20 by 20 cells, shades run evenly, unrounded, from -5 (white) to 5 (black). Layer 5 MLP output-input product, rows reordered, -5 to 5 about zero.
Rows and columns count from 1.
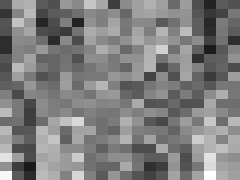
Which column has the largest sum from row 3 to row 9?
18
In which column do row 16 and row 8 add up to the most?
14
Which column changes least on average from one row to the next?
5
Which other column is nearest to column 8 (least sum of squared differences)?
9
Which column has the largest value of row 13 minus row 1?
3
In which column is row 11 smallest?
19
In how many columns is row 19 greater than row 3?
9
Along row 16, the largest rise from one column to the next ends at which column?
6
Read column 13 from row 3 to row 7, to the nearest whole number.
0 0 -1 -2 -2
